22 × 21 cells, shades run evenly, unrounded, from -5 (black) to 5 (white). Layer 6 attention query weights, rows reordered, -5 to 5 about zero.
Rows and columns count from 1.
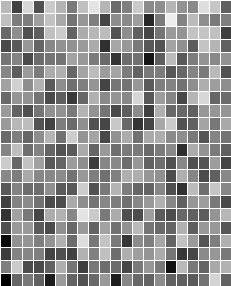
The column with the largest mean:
8
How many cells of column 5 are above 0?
11
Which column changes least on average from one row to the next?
15
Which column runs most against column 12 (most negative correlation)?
21
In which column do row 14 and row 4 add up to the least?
10
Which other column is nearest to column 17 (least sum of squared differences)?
6
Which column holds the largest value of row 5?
16
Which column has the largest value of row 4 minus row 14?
19
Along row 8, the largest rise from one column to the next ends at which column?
18
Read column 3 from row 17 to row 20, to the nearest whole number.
0 1 1 0
